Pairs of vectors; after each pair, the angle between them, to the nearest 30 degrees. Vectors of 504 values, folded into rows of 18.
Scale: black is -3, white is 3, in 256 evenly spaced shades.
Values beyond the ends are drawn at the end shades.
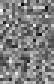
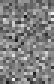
90 degrees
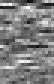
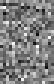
120 degrees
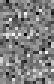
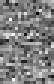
30 degrees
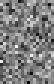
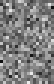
150 degrees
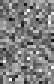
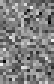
150 degrees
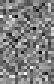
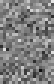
90 degrees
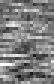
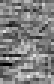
150 degrees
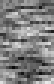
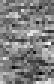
30 degrees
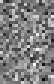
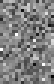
150 degrees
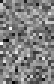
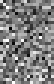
150 degrees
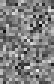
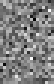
90 degrees
